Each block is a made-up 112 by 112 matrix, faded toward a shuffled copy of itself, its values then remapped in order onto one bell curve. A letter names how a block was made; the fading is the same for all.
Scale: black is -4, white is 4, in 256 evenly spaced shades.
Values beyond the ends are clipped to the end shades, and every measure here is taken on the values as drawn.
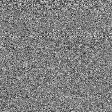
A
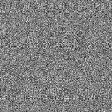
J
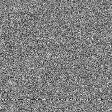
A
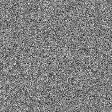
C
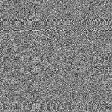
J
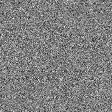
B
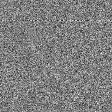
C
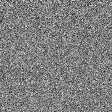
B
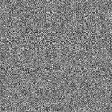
J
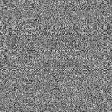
J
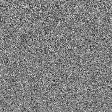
A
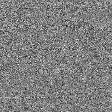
A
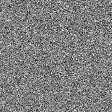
B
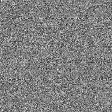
A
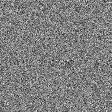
B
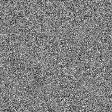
C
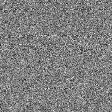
A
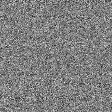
B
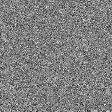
C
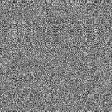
J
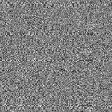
J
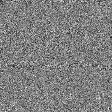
C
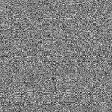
J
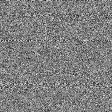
A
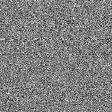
A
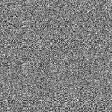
J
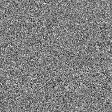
C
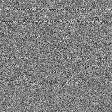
A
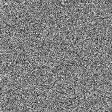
B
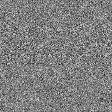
A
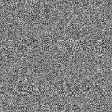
J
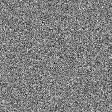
B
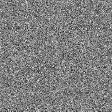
C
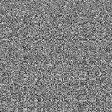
J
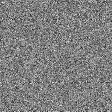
B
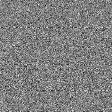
A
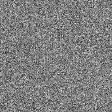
C
